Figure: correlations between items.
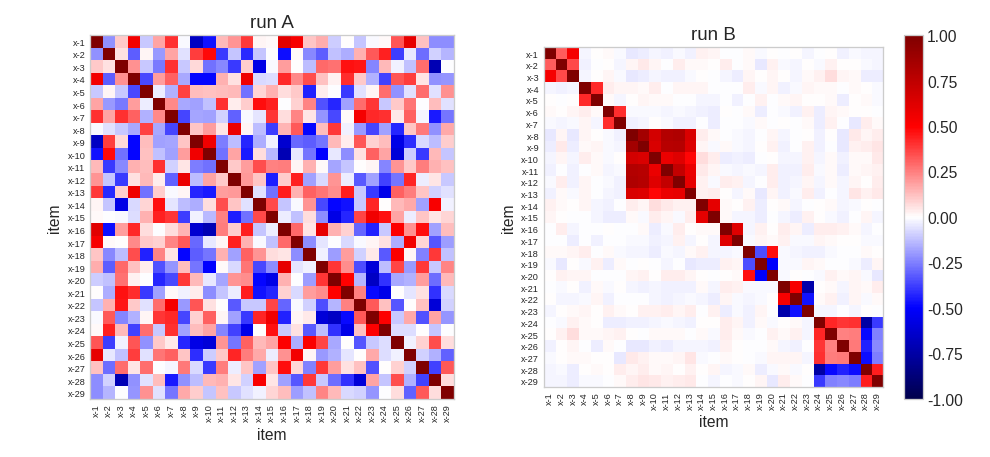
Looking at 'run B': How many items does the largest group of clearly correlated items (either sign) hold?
6
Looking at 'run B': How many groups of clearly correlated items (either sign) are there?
9
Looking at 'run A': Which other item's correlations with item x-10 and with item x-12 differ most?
x-16
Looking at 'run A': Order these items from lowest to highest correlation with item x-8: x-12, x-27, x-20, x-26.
x-26, x-27, x-20, x-12
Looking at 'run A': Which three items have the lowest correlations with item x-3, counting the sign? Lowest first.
x-28, x-14, x-12
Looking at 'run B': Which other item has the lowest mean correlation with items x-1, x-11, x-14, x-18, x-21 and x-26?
x-23
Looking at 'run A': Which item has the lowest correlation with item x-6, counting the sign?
x-20
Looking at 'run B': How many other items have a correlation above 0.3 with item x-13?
5
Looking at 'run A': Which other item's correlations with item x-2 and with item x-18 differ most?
x-25
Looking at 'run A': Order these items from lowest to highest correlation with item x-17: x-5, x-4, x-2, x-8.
x-2, x-5, x-4, x-8
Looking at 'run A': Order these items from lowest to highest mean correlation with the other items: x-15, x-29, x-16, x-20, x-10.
x-10, x-20, x-29, x-15, x-16
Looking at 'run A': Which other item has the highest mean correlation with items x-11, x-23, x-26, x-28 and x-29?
x-14
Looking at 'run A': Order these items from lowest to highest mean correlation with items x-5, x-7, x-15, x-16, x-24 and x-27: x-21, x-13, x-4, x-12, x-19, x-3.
x-21, x-12, x-13, x-4, x-19, x-3
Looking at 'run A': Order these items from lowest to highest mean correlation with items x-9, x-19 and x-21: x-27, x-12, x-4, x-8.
x-12, x-4, x-8, x-27
